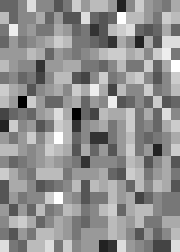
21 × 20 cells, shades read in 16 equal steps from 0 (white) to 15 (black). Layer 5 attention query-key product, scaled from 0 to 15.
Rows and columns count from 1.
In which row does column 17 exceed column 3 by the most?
19
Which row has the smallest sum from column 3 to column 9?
12
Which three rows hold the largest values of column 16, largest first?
4, 17, 20
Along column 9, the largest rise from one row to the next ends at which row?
10
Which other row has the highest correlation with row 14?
15
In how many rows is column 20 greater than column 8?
9
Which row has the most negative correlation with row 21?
16
